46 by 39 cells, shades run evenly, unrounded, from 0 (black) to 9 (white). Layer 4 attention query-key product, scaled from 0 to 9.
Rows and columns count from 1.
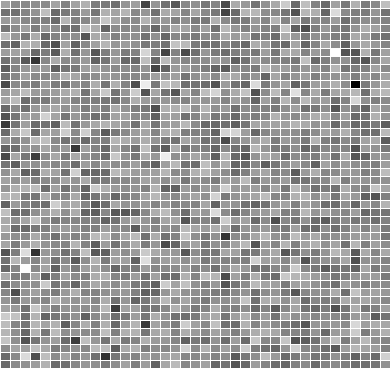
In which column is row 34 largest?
3
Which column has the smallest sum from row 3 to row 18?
1
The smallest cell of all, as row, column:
11, 36
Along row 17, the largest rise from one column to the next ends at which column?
23
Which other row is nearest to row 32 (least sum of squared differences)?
45
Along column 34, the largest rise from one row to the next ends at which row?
7
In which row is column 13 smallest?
27
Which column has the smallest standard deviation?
20
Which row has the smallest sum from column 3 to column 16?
8
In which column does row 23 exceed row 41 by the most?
15
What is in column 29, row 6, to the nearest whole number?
4
